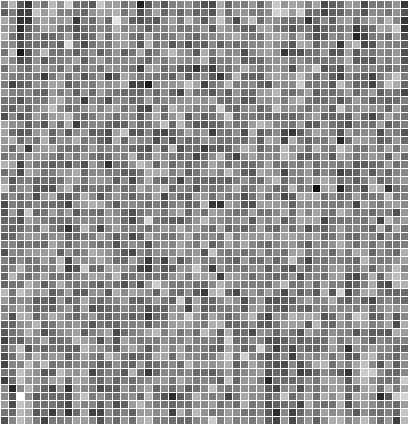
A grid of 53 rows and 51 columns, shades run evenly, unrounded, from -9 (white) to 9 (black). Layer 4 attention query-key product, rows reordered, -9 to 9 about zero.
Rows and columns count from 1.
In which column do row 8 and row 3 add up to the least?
15
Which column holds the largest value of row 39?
24
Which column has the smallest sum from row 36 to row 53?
3
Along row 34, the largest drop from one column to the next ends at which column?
11
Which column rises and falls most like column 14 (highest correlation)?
20
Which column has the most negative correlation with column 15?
51
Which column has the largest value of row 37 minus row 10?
30
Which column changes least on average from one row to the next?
42
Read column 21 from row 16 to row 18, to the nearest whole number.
-4 4 0
